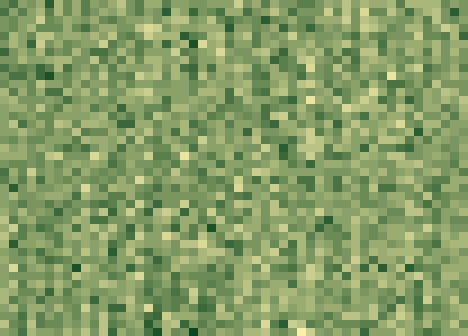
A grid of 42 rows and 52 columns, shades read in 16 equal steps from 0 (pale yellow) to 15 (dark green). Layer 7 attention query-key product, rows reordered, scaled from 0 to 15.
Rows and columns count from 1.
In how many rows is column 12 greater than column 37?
15
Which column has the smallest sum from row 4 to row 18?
35
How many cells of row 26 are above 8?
17
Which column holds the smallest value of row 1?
27
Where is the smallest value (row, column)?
42, 34
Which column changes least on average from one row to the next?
4
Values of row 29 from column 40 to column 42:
5 8 9
